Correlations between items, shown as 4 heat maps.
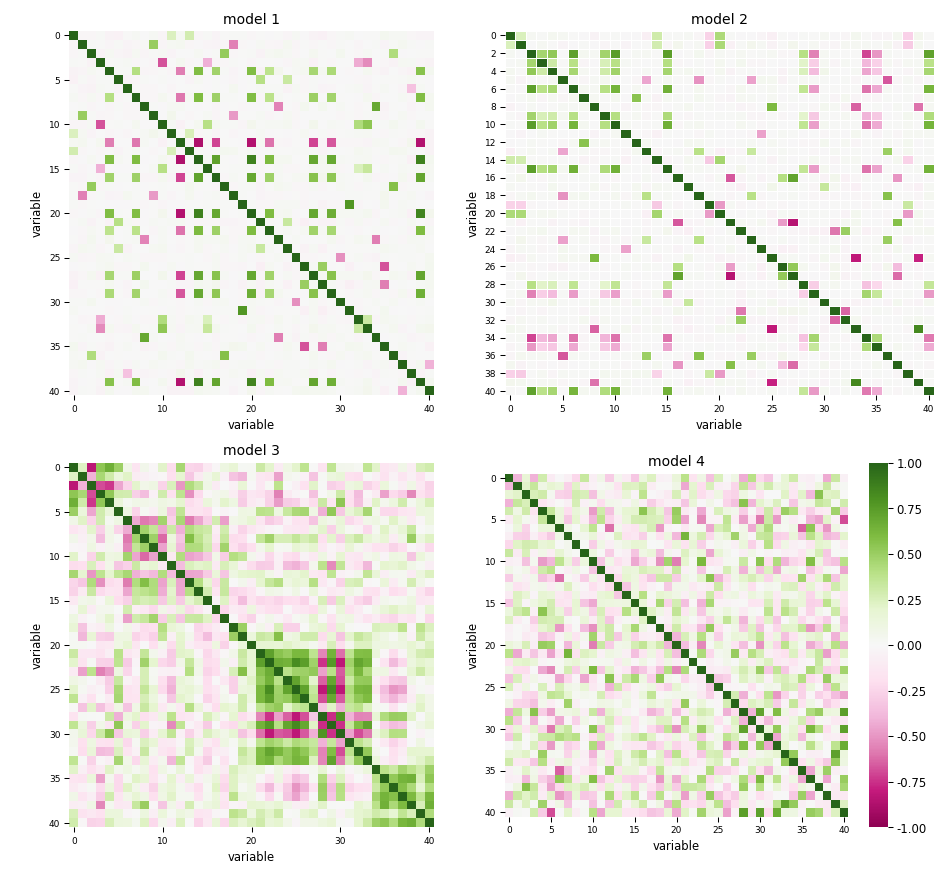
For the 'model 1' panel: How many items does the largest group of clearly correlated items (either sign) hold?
10
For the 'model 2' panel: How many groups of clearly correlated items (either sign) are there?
9
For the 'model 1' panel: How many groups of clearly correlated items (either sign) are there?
12
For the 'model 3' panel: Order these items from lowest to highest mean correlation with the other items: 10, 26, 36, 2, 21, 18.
2, 10, 36, 18, 26, 21
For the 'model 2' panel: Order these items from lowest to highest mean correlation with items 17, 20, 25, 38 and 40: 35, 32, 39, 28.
39, 35, 32, 28
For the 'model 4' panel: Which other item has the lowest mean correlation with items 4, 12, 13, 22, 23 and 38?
6
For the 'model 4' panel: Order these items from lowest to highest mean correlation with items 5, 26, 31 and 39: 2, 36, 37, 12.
12, 37, 36, 2
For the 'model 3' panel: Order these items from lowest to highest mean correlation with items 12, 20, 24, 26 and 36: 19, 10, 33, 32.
10, 19, 32, 33
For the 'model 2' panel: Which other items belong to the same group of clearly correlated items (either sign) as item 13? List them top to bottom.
5, 18, 23, 36
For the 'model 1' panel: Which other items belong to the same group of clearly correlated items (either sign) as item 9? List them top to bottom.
1, 18
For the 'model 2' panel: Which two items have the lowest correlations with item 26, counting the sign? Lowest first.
21, 37
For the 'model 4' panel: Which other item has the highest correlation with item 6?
36
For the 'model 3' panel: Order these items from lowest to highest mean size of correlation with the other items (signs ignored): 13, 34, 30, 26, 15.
34, 15, 13, 26, 30
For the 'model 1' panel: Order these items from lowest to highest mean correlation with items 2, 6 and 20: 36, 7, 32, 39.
32, 36, 7, 39
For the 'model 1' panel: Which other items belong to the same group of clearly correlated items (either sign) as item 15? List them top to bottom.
3, 10, 32, 33
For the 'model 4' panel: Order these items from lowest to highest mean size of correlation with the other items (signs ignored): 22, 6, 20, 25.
22, 25, 6, 20
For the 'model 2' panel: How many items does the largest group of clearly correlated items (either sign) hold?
12
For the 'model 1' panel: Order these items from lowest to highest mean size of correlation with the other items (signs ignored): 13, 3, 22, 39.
13, 3, 22, 39
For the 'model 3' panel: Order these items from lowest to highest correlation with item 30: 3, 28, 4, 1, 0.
0, 1, 3, 4, 28
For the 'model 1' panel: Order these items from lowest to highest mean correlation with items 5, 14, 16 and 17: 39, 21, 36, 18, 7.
18, 21, 36, 7, 39
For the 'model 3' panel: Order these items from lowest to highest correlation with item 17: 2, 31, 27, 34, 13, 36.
36, 34, 2, 31, 27, 13
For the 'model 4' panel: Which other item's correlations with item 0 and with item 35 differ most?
38
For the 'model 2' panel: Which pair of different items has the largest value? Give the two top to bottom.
33, 39
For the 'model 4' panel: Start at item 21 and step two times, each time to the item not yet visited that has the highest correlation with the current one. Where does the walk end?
27
